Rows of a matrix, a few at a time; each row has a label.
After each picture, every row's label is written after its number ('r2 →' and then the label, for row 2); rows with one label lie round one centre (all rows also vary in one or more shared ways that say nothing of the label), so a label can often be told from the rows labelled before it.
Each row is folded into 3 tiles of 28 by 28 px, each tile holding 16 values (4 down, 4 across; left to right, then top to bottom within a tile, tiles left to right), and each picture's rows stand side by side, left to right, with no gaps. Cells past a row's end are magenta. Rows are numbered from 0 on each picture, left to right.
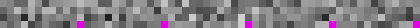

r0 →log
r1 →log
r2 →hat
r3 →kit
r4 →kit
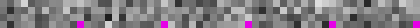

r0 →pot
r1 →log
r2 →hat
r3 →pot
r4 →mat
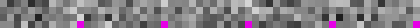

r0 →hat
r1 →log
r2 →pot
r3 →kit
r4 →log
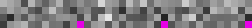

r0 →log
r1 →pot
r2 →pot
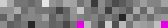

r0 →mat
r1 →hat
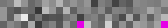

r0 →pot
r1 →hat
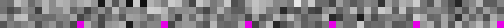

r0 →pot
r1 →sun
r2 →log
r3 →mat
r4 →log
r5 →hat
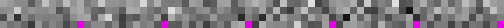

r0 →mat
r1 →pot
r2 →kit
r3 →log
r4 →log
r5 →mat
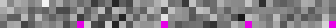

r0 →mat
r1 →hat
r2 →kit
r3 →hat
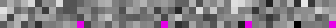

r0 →kit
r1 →pot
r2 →pot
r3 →sun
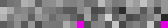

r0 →kit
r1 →pot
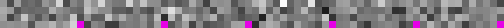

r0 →hat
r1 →mat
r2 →kit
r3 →log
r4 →mat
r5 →sun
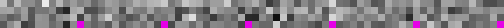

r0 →mat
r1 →pot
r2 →pot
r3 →log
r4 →kit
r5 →sun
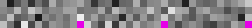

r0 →hat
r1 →hat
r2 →kit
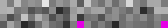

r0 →mat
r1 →mat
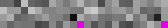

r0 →kit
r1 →kit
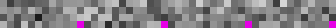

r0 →hat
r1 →kit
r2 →log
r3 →log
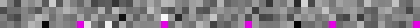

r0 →sun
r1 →hat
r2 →sun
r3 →sun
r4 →log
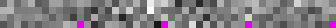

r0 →kit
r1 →pot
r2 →hat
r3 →mat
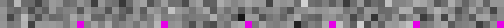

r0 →hat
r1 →hat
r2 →kit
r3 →sun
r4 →hat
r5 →log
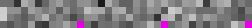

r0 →kit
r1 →kit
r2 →kit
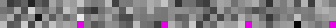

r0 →hat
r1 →pot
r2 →hat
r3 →sun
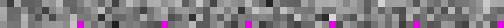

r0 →hat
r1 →mat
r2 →log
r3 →kit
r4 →mat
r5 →pot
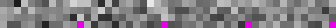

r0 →kit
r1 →mat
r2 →pot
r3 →log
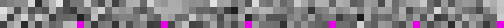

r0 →kit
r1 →mat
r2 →mat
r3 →mat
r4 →log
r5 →mat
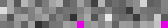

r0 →kit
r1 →hat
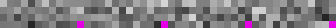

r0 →mat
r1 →pot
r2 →pot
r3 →kit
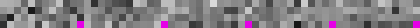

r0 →log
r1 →hat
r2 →mat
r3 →sun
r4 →mat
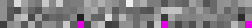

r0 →pot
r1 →mat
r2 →kit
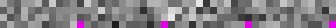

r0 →sun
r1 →mat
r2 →kit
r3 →log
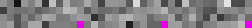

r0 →sun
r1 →sun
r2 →hat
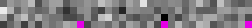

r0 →kit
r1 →pot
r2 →sun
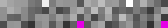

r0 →mat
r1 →mat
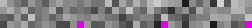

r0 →log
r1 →pot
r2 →sun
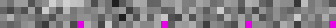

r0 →pot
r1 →hat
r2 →log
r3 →sun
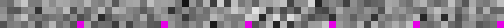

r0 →pot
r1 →mat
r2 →sun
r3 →kit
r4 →hat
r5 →log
